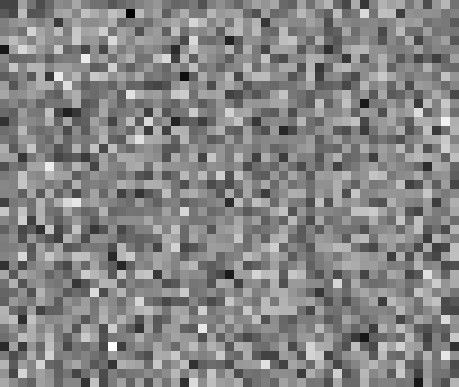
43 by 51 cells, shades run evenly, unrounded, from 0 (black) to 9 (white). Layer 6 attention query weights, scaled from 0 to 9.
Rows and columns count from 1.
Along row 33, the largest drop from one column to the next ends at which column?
12
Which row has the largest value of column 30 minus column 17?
41
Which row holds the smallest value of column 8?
13
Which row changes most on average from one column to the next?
39
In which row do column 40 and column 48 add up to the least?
38
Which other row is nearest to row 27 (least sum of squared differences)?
3
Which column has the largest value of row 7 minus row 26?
10
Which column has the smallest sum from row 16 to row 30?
35
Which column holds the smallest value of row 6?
1
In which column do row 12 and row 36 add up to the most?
50
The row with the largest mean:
29
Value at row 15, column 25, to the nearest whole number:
6
